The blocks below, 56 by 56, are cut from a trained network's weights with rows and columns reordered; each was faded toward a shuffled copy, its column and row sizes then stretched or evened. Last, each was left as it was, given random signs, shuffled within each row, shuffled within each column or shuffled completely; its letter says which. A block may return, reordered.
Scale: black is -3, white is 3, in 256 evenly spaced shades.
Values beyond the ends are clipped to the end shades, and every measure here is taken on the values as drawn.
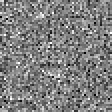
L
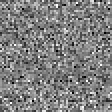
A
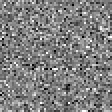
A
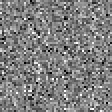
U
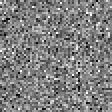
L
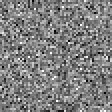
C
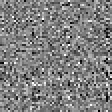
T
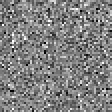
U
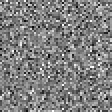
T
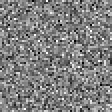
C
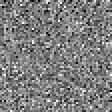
U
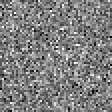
C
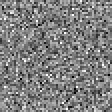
C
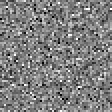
C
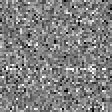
U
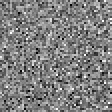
C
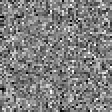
L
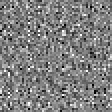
T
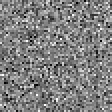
C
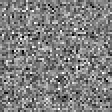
A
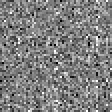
T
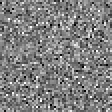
C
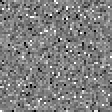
C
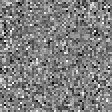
L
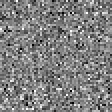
A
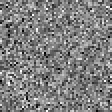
L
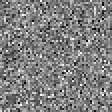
L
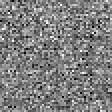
A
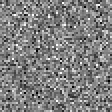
L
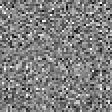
T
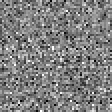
A
